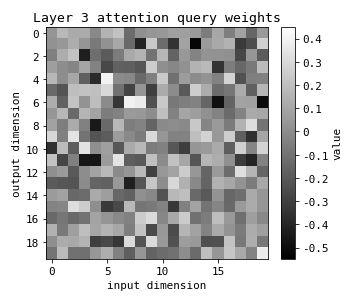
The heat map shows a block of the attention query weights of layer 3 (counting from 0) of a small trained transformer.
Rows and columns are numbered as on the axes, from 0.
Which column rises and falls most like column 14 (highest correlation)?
19
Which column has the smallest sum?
4
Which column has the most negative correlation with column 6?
7
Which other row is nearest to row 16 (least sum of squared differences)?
14
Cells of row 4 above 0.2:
3
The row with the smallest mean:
11
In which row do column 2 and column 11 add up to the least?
10
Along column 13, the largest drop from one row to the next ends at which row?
1
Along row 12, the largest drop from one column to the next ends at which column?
9
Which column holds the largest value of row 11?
6
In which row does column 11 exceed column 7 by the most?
13
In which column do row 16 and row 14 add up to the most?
12
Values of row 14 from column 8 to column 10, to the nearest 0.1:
0 0 -0.2
